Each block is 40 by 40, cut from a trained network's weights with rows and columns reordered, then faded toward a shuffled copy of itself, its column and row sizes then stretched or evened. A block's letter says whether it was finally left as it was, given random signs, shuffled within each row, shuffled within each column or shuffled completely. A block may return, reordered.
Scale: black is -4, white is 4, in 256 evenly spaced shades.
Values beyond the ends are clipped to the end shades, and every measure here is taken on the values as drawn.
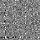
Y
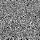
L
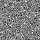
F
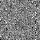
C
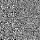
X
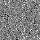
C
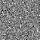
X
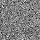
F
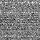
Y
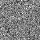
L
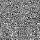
Y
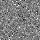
F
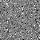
C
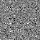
X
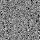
C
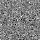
L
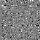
X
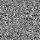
X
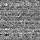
Y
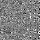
X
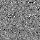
L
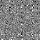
X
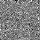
X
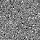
F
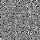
X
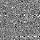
X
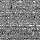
L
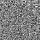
L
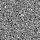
F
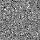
C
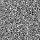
C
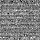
L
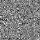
X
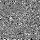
L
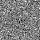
F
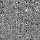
X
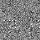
X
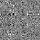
Y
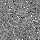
F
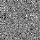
X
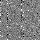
C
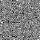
X
